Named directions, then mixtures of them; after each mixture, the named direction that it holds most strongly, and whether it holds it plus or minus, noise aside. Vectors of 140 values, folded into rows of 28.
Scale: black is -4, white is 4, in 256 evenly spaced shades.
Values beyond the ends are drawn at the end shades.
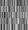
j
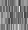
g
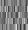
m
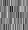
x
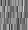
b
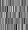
m, minus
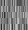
j, plus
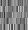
b, plus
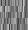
b, plus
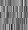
b, plus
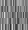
j, minus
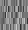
m, plus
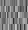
m, plus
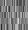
j, plus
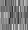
g, plus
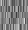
b, minus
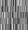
j, minus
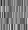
j, plus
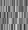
m, plus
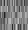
j, plus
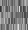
g, plus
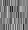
x, plus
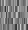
m, minus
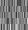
j, plus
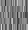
j, minus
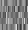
m, plus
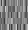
m, plus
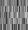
m, minus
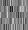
x, plus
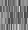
g, plus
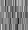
j, minus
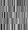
j, plus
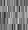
g, minus
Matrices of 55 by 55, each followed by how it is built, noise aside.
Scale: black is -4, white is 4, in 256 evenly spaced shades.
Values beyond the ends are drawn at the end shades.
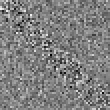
banded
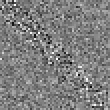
banded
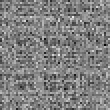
blocks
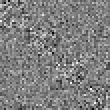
block diagonal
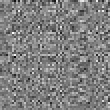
low rank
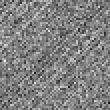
Hankel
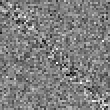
banded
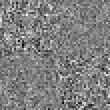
block diagonal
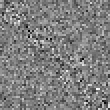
block diagonal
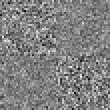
block diagonal
